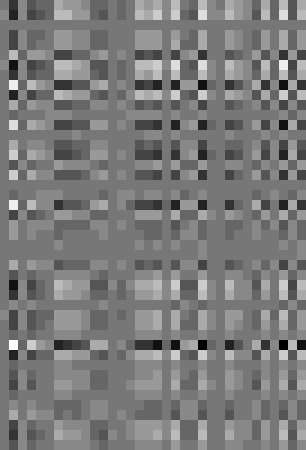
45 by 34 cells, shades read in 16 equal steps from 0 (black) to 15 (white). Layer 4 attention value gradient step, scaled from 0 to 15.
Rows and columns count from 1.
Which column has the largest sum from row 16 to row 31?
2
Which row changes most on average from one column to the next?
35
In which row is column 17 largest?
7
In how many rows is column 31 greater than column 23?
15
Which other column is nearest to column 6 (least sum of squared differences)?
14
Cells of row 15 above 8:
2
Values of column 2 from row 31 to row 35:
8 4 4 6 15
